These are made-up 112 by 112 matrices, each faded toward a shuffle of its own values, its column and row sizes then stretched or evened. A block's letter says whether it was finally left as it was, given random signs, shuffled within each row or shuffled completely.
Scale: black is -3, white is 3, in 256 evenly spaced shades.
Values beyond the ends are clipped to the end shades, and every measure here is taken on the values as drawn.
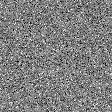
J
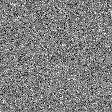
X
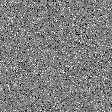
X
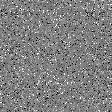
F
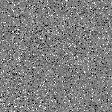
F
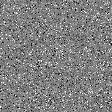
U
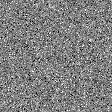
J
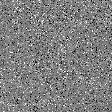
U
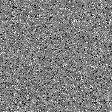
U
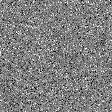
X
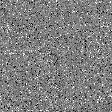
U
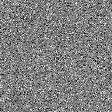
F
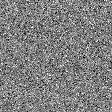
J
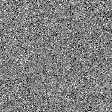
F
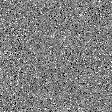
U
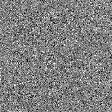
F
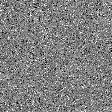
U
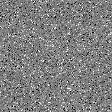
F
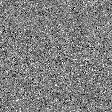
X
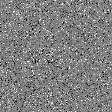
U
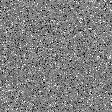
X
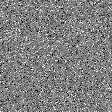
X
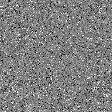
F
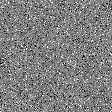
J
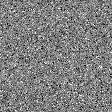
J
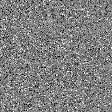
U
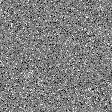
J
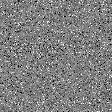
U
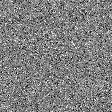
J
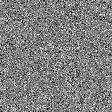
F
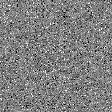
F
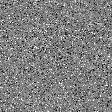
X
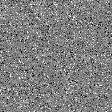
F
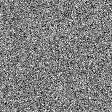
J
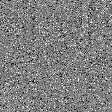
F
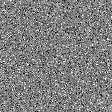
X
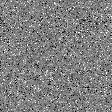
X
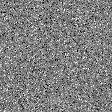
J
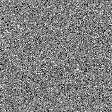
U
